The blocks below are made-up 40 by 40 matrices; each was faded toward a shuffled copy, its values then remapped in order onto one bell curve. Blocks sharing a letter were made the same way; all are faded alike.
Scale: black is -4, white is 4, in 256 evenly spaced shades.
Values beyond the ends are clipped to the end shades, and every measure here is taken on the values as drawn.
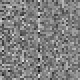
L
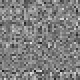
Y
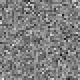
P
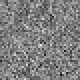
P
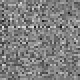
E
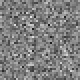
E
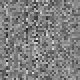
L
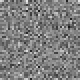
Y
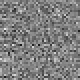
Y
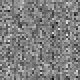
L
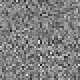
Y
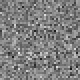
E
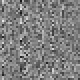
L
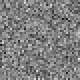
P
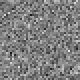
P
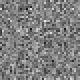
Y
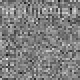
Y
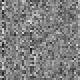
L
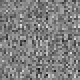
Y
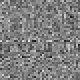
Y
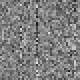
L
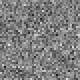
P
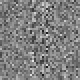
L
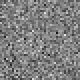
P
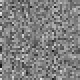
L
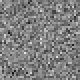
P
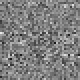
E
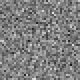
P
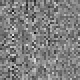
L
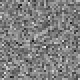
P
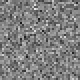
P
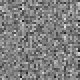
L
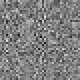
Y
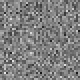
Y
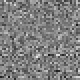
E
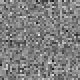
E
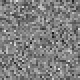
P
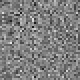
Y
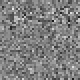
E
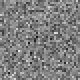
P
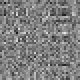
Y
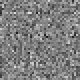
E
